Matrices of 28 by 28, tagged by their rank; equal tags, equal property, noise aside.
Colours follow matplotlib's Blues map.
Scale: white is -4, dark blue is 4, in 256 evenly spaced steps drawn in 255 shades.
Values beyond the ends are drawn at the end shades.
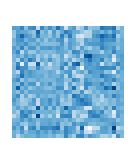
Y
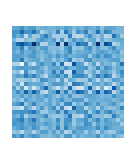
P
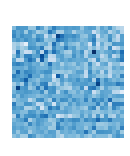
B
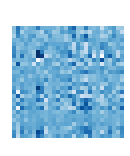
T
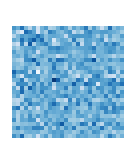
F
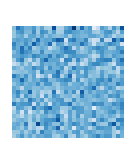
F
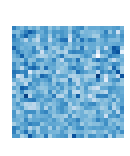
B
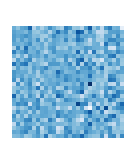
B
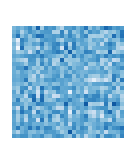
F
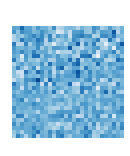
B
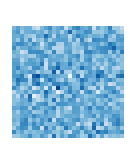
F
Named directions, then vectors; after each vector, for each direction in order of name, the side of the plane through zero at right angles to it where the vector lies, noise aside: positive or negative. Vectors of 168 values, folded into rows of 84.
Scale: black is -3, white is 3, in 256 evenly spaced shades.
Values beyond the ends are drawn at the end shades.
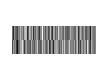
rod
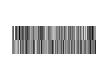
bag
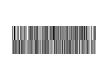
negative, negative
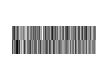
negative, positive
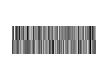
positive, positive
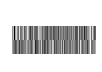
negative, negative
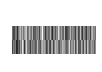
negative, positive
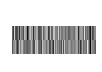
positive, positive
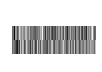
negative, positive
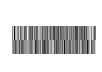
negative, negative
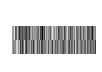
positive, negative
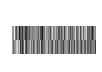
positive, negative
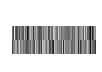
positive, positive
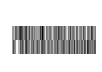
positive, negative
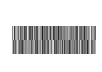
negative, negative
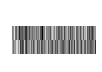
positive, negative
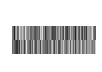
negative, positive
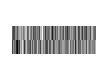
negative, positive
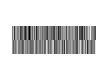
negative, negative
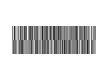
negative, negative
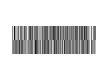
negative, negative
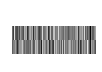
positive, positive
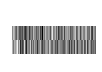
positive, negative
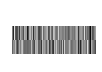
positive, positive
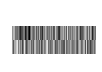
positive, negative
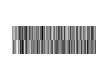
positive, negative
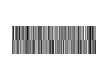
positive, positive
